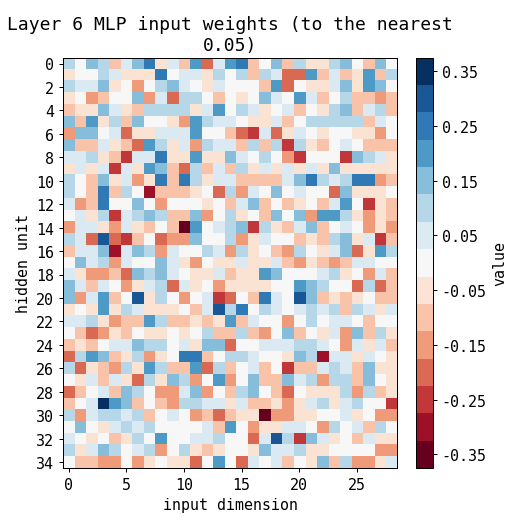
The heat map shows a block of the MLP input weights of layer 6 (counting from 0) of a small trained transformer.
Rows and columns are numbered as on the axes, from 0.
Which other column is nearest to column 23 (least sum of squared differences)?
7
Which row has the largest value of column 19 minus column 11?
27
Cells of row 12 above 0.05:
4
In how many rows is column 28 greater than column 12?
10
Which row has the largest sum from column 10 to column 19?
21
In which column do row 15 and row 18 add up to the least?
5
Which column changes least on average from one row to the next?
28
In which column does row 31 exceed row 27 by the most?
14
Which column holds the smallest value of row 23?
2
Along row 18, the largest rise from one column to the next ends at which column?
6
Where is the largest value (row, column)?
29, 3
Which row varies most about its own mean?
20
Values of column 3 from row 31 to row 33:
-0.05 0 0.15
